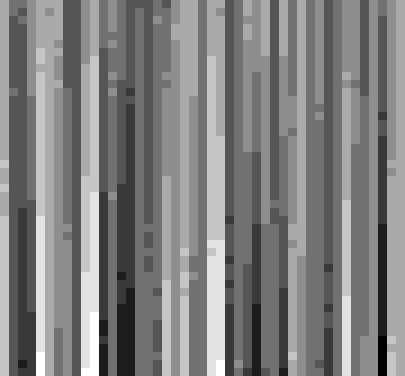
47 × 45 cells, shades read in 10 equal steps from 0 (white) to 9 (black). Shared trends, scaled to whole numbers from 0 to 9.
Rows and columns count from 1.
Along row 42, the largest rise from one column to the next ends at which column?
12
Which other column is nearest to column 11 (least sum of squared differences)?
5
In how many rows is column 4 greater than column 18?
21
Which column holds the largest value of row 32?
43
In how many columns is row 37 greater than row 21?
13
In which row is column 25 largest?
2
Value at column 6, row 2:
4
